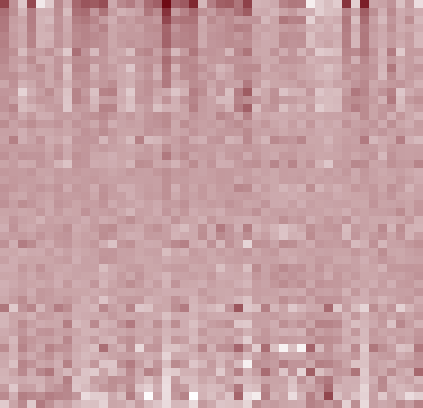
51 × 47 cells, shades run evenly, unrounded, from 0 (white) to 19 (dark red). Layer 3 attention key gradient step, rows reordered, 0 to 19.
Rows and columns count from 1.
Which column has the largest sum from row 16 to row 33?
19
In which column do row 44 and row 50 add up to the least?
29
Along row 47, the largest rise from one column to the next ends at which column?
35
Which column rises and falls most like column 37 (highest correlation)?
8
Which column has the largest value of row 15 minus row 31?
28
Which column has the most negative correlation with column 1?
38
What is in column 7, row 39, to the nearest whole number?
10
